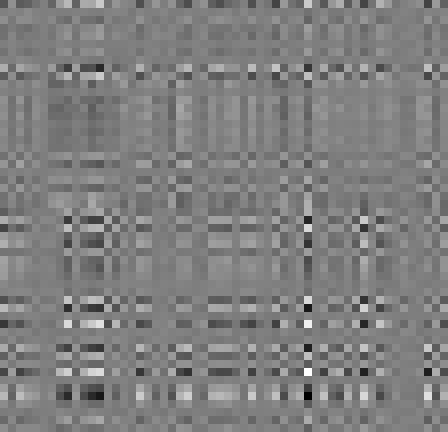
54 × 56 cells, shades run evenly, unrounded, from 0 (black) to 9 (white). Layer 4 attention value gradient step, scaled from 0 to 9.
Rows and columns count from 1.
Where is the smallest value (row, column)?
50, 39
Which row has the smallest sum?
47
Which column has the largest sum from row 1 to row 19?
23
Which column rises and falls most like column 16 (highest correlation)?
6
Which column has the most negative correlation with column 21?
17
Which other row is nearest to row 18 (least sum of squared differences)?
16
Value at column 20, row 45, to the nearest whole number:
5
